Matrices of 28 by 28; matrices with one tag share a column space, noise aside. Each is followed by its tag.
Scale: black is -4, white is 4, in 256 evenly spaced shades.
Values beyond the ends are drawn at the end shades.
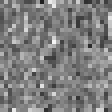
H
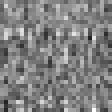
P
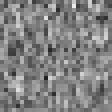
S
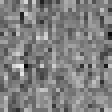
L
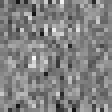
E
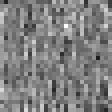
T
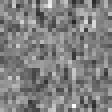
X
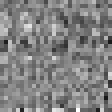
H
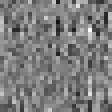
E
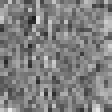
E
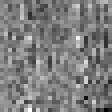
P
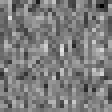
S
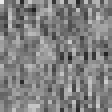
T
